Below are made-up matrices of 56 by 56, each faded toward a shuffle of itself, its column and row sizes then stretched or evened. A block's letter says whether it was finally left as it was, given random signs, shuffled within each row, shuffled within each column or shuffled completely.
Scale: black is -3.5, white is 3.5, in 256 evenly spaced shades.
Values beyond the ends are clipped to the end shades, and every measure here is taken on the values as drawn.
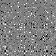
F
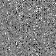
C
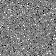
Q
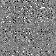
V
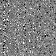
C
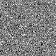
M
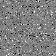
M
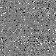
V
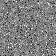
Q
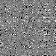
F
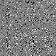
V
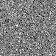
Q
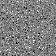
C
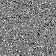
Q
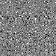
F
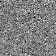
C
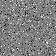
Q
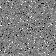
Q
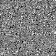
M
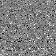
M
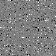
V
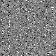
C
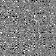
F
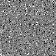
V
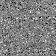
M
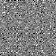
F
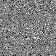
M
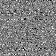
M
